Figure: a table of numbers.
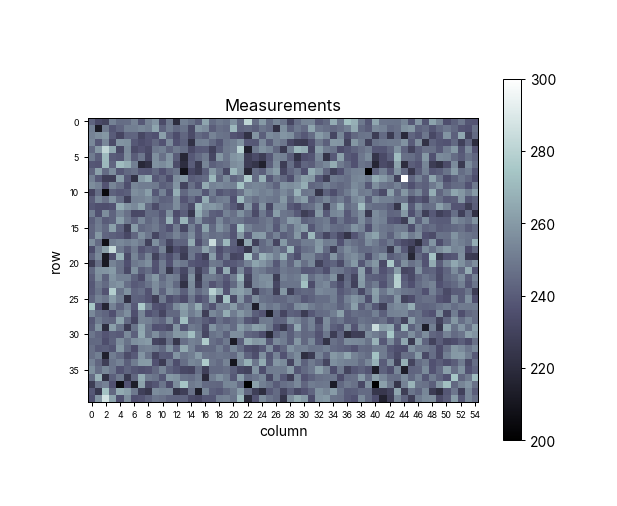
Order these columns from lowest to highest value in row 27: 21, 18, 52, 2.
52, 2, 18, 21
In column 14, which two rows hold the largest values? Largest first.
30, 17
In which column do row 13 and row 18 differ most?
3
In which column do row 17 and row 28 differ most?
17
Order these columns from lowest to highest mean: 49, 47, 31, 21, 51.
49, 47, 31, 51, 21
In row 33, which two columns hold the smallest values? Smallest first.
2, 30
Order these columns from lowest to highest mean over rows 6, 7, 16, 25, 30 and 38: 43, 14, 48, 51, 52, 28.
48, 52, 28, 14, 51, 43
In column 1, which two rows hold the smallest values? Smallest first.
1, 38
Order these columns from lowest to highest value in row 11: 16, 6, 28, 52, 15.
15, 28, 6, 52, 16
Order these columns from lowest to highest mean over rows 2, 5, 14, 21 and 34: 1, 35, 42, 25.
42, 25, 1, 35
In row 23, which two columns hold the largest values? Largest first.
43, 30
